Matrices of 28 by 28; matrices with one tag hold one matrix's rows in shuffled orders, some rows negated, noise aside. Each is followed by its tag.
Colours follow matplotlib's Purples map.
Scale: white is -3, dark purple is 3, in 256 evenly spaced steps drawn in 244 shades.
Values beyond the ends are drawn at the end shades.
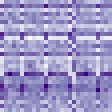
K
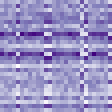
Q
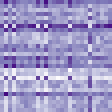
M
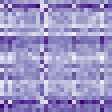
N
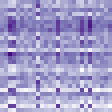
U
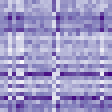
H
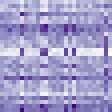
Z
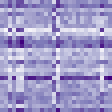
H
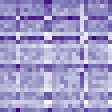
Q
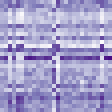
H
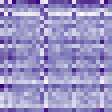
N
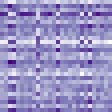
U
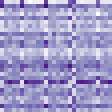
K
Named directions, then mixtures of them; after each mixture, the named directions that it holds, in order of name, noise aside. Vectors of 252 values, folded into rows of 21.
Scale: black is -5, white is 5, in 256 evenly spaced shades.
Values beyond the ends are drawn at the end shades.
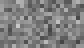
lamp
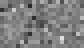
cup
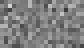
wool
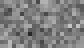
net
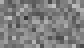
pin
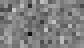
cup, net.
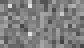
cup, net, wool.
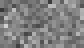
cup, pin, wool.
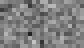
cup, net, pin.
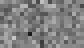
cup, net, pin.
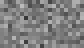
cup, lamp, pin.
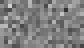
wool.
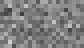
net, wool.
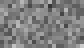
lamp, pin, wool.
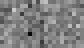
cup, net.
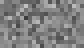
net, pin.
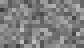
cup, pin.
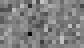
cup, net.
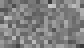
cup, pin, wool.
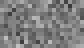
cup, net, wool.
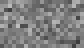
lamp, wool.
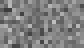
cup, net, wool.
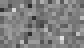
cup.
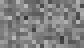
lamp, pin.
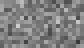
lamp.
